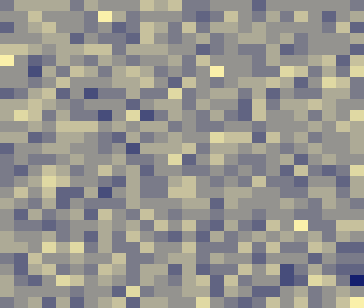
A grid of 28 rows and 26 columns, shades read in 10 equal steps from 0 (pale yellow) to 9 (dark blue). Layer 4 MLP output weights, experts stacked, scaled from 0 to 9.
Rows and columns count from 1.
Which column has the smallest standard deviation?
12
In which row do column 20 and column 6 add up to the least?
23
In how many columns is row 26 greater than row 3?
13
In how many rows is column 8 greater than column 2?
10
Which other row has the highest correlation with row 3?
14
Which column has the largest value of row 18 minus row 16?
8
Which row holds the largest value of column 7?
9
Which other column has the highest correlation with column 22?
26
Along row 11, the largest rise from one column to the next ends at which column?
11
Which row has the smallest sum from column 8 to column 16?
28
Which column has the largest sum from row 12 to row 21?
19
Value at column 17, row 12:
4
